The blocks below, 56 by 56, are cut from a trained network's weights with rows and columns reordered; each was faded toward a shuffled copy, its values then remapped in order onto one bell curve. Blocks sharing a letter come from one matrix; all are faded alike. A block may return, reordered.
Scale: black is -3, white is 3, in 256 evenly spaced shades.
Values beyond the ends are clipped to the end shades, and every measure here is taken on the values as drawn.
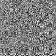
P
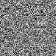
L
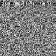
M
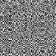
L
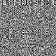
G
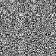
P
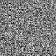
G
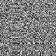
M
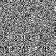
P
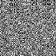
P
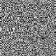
L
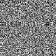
G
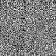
P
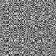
L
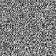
G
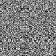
M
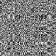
L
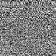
M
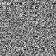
P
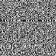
M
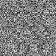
M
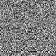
M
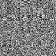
P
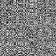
L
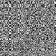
L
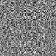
L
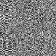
G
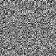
G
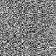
G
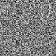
L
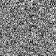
P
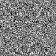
P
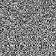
M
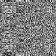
L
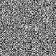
G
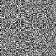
L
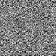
M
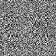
G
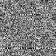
M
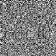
G
